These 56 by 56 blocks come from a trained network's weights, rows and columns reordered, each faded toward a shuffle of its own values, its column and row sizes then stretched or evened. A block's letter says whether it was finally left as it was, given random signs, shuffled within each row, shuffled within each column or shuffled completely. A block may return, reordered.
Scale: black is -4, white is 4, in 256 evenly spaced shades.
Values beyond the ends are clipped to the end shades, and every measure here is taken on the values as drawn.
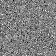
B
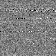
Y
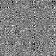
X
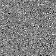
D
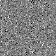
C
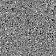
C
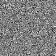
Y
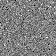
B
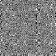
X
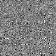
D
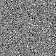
C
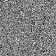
C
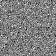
B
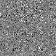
D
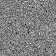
B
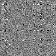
X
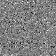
Y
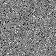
B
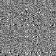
X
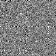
D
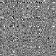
X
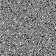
B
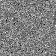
B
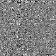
D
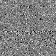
Y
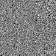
C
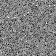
B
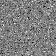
B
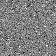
B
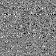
Y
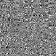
X
